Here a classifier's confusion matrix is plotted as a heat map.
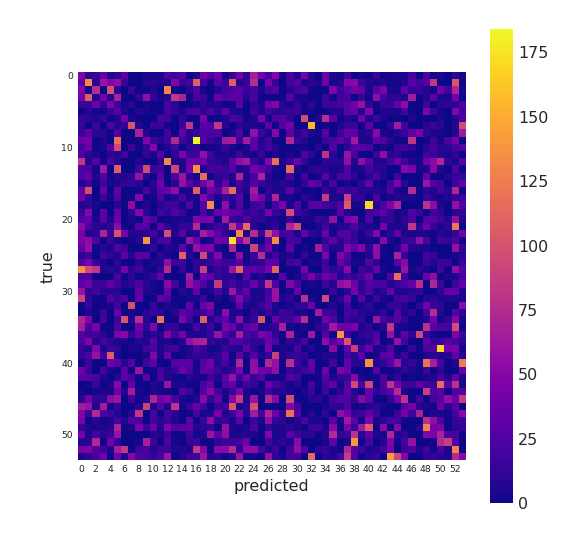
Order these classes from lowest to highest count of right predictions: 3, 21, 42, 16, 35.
42, 3, 35, 21, 16
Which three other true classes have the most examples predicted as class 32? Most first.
7, 53, 36
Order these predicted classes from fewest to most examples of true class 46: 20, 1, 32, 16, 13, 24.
32, 20, 16, 1, 13, 24
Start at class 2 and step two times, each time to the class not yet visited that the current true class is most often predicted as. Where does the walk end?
27
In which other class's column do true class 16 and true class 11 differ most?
21
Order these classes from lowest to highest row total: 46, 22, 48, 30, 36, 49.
30, 48, 46, 49, 36, 22
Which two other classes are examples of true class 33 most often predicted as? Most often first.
49, 20
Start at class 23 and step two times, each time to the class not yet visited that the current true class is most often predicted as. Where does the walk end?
52
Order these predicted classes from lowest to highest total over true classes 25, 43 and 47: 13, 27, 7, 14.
13, 7, 27, 14
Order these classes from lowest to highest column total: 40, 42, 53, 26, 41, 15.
42, 41, 15, 53, 40, 26
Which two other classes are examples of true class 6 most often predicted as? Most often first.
31, 34
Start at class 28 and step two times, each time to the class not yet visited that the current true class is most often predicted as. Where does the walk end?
48
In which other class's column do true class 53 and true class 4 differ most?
43
